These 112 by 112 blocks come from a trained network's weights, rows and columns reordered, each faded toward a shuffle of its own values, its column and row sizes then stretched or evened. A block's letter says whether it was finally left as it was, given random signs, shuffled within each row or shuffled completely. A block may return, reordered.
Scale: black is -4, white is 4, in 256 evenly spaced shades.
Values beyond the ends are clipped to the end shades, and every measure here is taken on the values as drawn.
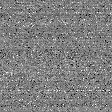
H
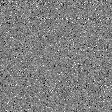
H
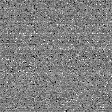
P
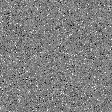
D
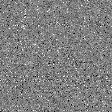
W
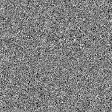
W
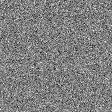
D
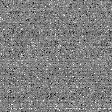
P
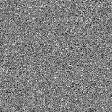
P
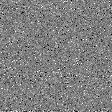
H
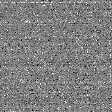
P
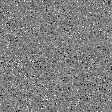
H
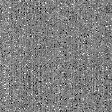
P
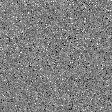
H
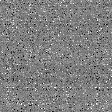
P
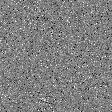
D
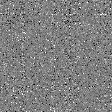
W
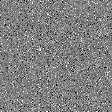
W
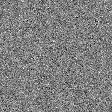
D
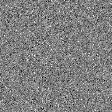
W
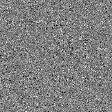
W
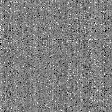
P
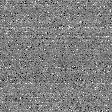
H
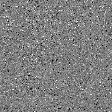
W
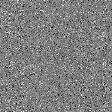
W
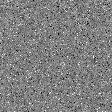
D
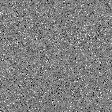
H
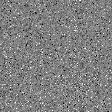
W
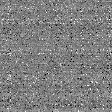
P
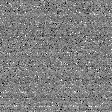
H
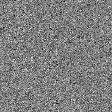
W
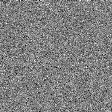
H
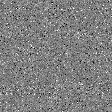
H
